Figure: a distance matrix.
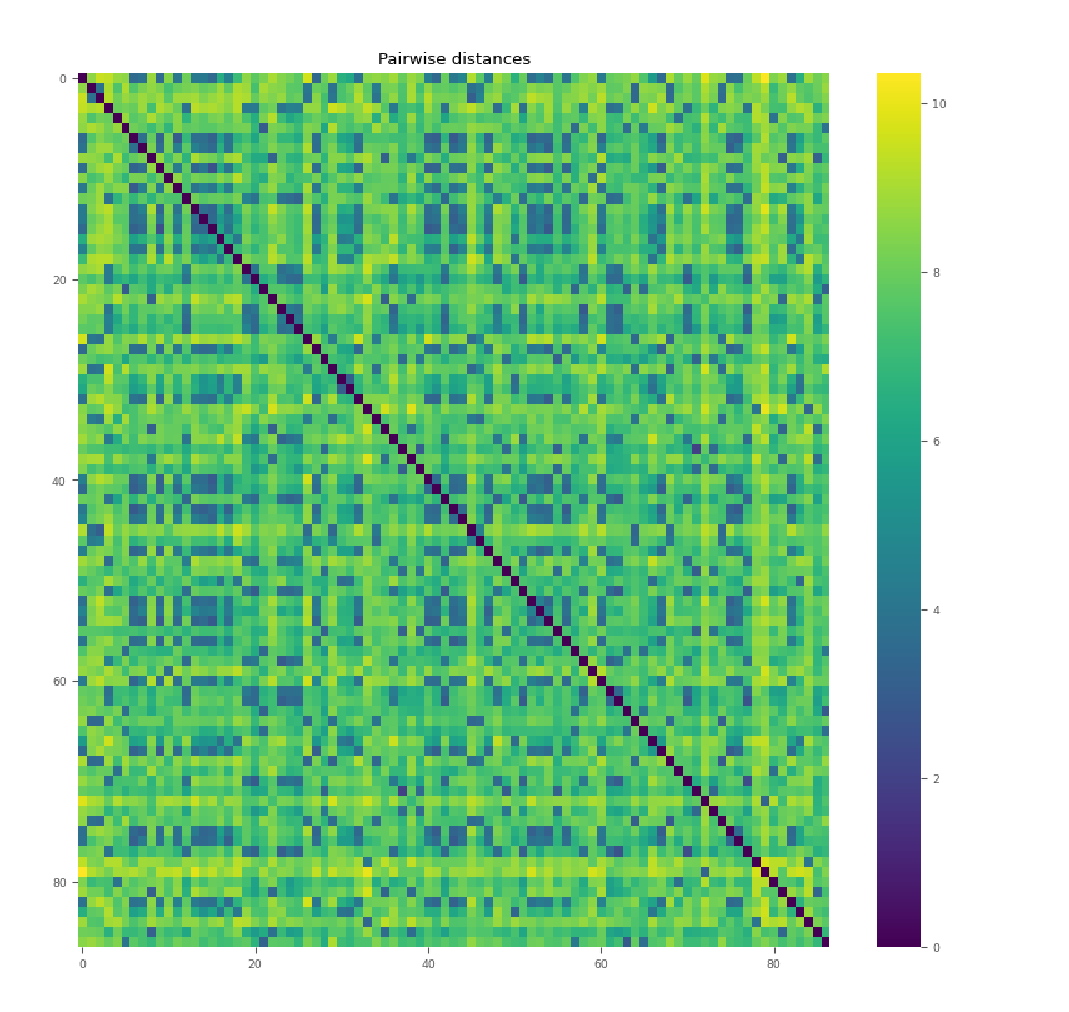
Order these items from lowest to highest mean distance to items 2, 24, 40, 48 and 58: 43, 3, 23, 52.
23, 3, 43, 52
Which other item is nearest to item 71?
37
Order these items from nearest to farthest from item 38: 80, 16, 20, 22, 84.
22, 20, 16, 80, 84
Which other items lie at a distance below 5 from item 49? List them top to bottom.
28, 37, 39, 55, 71, 73
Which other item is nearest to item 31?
30
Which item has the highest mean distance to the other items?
79
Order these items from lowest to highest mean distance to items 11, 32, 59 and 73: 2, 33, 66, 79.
66, 33, 2, 79
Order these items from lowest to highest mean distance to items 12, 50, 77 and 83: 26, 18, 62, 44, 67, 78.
62, 18, 67, 44, 26, 78
